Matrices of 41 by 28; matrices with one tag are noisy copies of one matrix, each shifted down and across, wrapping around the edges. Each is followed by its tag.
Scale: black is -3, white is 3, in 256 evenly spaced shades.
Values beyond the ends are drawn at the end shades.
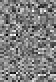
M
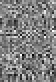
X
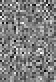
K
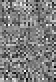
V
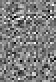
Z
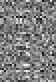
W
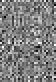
K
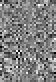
V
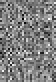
K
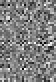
Z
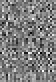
K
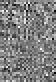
V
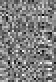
W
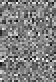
Z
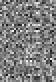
W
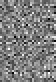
W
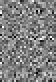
Z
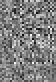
V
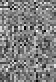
X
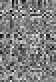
X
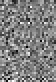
Z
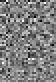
M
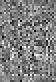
V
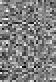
M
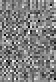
K
